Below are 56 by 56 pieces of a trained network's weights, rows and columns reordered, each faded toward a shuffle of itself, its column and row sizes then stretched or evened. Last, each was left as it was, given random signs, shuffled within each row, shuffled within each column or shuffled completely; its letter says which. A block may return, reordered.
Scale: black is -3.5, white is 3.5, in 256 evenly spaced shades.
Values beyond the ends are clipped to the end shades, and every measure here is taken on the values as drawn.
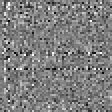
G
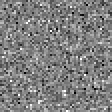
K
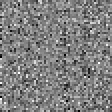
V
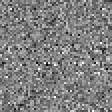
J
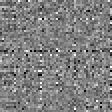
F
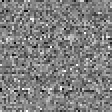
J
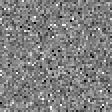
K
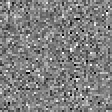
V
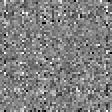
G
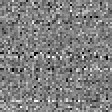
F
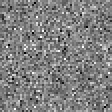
K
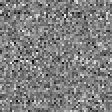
J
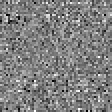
G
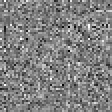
G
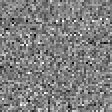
J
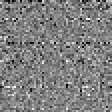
F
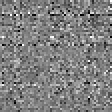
F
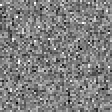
K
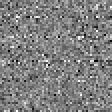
G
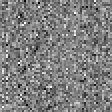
V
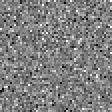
K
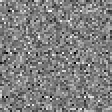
J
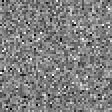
K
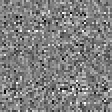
G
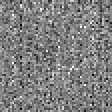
V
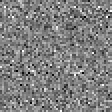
J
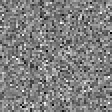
V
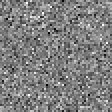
K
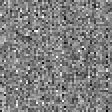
V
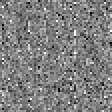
V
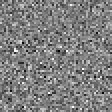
J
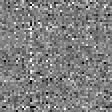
G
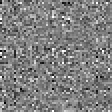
G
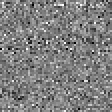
J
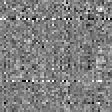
F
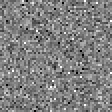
K
